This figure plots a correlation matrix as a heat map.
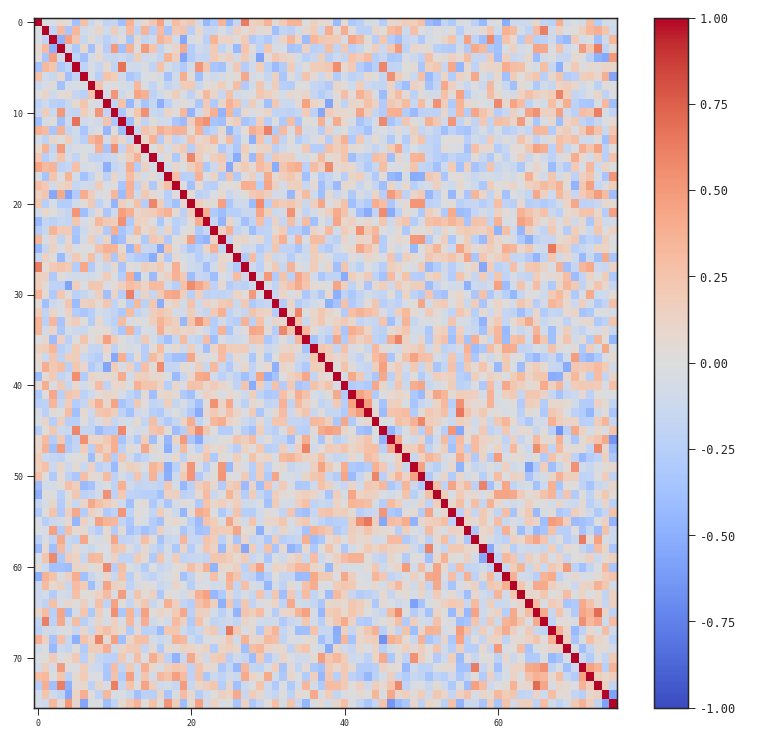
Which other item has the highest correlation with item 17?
75
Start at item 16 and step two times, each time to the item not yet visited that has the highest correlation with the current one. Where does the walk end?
45
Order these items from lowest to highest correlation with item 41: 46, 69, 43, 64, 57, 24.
69, 24, 46, 57, 64, 43
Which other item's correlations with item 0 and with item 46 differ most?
33
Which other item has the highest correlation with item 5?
11
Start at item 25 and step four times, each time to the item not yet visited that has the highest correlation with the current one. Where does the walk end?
42
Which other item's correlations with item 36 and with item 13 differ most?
74
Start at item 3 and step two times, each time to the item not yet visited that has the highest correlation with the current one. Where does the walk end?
65
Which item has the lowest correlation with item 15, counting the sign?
26
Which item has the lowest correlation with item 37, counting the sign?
10
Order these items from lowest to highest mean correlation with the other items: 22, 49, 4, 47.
4, 49, 22, 47
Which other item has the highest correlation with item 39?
5
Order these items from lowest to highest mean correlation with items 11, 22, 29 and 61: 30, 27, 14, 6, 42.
27, 30, 6, 42, 14
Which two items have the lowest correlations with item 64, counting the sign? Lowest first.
49, 24
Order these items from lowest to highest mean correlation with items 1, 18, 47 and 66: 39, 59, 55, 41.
55, 39, 41, 59
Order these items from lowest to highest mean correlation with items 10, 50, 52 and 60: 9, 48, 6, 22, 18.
18, 6, 48, 22, 9
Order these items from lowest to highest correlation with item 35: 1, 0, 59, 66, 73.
59, 0, 1, 66, 73
